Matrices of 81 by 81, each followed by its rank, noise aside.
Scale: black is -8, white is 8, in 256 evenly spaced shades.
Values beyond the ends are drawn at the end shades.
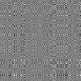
three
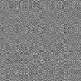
six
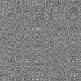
six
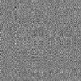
five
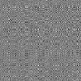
three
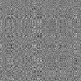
four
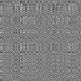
two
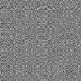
four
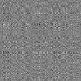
five
